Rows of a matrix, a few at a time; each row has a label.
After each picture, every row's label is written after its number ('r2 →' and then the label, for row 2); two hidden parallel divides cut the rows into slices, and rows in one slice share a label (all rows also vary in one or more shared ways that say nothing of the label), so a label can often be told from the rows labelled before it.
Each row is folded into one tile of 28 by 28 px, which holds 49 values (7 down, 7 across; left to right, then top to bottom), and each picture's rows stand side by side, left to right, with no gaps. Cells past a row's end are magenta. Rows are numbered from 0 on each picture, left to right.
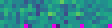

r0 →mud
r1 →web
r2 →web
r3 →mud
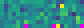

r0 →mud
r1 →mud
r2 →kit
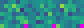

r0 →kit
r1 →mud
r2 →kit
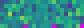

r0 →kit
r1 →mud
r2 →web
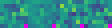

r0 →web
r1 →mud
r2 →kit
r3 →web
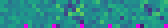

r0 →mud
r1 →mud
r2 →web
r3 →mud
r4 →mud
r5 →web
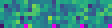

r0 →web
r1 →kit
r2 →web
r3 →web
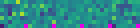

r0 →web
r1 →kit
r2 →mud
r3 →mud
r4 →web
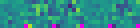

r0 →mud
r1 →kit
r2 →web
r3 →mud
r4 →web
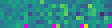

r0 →mud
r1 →mud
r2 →kit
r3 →kit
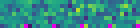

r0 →web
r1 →web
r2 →web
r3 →kit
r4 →kit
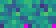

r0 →web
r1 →web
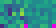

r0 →web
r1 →mud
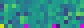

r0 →kit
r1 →mud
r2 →web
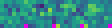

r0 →web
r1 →web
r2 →kit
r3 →kit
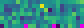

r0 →web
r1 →kit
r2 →web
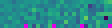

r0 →mud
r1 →mud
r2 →mud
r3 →web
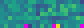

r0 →mud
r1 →web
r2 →kit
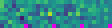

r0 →web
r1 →web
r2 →web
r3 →mud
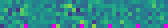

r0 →web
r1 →mud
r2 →kit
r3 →mud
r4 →mud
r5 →mud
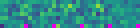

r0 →web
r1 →web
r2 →kit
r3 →kit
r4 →mud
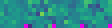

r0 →mud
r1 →web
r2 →mud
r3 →web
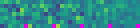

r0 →web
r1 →kit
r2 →kit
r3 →mud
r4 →mud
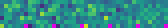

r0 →kit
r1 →web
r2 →web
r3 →kit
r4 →mud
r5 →mud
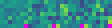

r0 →mud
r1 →web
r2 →kit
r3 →kit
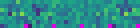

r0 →web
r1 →web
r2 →mud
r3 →mud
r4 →web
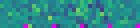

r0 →mud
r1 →kit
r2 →web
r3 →web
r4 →mud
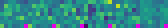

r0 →kit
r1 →kit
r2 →kit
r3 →web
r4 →kit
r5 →mud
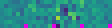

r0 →mud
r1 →mud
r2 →web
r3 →mud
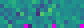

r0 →mud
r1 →web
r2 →mud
